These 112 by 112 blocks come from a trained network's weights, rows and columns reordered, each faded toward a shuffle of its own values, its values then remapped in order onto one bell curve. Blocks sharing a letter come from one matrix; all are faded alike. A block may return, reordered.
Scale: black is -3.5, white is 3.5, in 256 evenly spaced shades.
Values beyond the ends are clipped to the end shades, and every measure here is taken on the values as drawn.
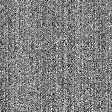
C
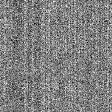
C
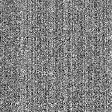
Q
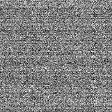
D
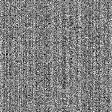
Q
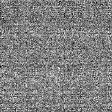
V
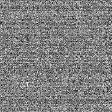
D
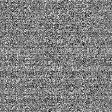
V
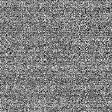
V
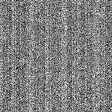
Q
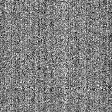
C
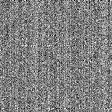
C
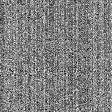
Q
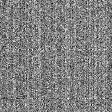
C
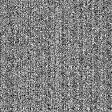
C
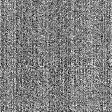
Q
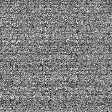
D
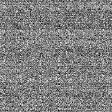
V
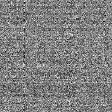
V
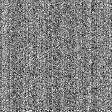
C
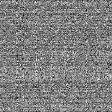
D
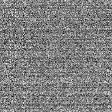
D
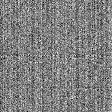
Q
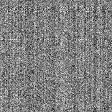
C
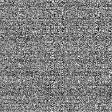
V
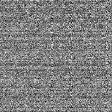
D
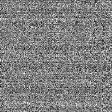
V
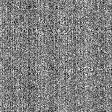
C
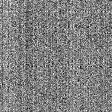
C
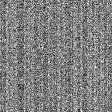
Q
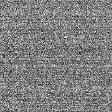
V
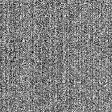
C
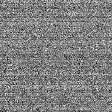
D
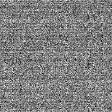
V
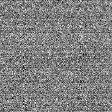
V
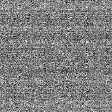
V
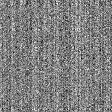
Q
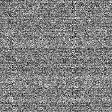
D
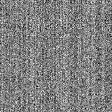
C
